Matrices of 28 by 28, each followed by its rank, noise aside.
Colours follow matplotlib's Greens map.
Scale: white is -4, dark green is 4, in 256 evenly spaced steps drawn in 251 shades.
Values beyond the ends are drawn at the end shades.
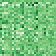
four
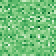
four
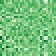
three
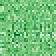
four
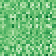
three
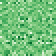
five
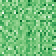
five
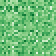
five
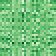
three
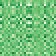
two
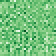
five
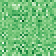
four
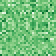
four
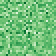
five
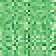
three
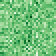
five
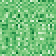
three
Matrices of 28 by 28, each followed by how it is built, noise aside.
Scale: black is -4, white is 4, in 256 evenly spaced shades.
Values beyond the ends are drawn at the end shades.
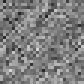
Hankel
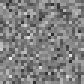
noise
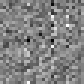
uneven columns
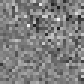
upper triangular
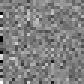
uneven columns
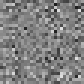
low rank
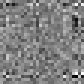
low rank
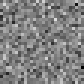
noise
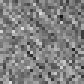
Toeplitz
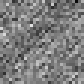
Hankel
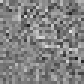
upper triangular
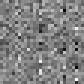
uneven columns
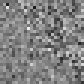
upper triangular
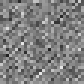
Hankel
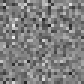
low rank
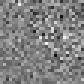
upper triangular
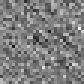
Toeplitz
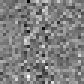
uneven columns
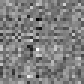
low rank
